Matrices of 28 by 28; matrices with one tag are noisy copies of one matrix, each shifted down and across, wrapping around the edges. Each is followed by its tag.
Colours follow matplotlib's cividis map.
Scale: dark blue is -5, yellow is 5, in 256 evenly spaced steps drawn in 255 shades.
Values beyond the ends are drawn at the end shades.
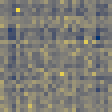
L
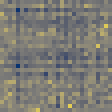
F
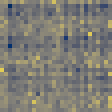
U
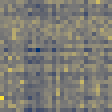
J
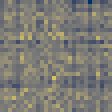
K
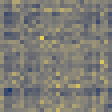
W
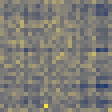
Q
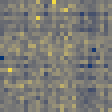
J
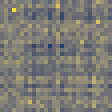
K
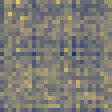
F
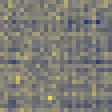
K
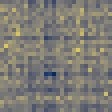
Q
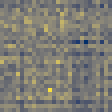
J
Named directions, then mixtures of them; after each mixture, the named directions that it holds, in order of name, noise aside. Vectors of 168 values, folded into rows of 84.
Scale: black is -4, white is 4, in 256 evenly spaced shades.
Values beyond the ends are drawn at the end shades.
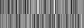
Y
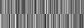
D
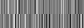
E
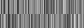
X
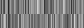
X, Y.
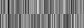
X, Y.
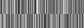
D, E, X.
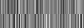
E.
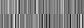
E.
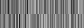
E, Y.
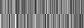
D.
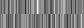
E, X, Y.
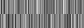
E, X.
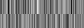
D, X, Y.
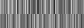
Y.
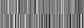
E.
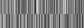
D, E, X.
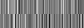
E.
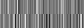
E.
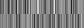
Y.
